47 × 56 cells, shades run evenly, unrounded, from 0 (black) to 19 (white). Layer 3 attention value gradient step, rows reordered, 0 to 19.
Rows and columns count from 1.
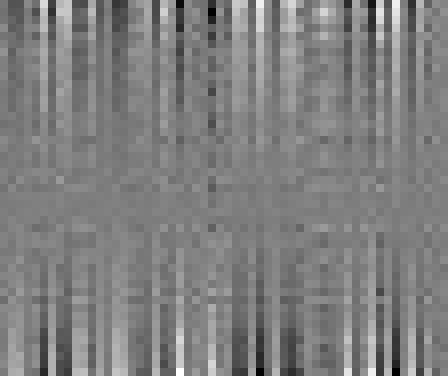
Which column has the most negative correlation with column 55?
54
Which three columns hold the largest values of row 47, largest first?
23, 47, 44
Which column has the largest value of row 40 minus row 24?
27
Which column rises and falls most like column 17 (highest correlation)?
24
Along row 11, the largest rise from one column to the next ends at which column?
48
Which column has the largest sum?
21
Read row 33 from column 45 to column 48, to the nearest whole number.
9 10 11 8
